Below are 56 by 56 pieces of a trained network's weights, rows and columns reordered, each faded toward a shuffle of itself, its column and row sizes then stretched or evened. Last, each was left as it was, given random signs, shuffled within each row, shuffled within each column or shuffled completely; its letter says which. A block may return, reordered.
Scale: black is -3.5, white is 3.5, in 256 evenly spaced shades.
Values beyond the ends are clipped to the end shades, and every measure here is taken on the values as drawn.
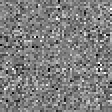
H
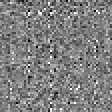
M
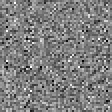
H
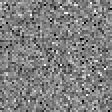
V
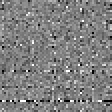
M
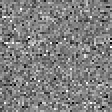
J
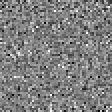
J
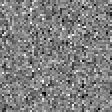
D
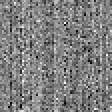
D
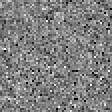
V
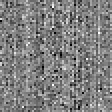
D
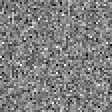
V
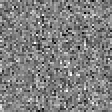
D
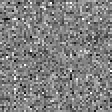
H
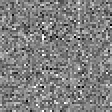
H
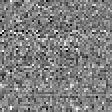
M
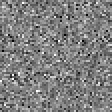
J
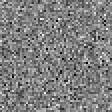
V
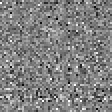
H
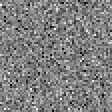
V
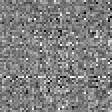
M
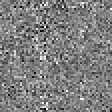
H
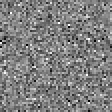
D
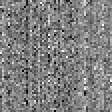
D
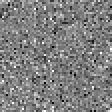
D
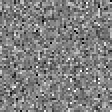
D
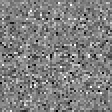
J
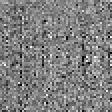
M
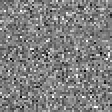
J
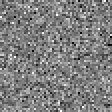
V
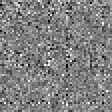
H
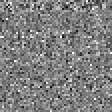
J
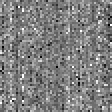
D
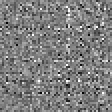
H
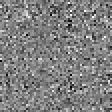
H
